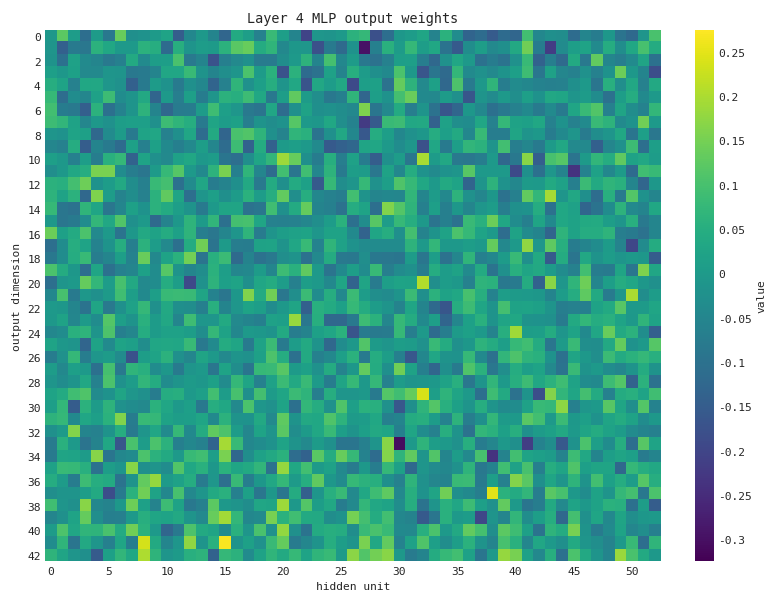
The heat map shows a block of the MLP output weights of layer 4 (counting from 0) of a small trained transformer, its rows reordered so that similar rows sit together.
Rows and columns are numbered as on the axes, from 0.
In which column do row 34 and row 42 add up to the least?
38
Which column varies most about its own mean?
27
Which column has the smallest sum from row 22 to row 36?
34
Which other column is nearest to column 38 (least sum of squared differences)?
44
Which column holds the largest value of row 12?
3
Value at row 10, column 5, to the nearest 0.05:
0.05
